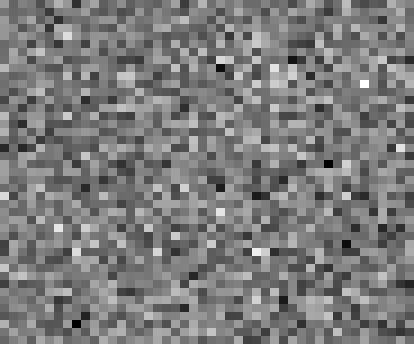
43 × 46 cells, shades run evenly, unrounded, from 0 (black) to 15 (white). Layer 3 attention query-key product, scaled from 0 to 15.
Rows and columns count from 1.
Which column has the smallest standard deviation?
42
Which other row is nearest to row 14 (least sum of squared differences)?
19
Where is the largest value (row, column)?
11, 41
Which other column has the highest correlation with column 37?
43
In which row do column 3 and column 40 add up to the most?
35
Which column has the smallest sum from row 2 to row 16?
6
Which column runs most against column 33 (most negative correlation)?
25
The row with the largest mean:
38
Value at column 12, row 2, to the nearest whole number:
5
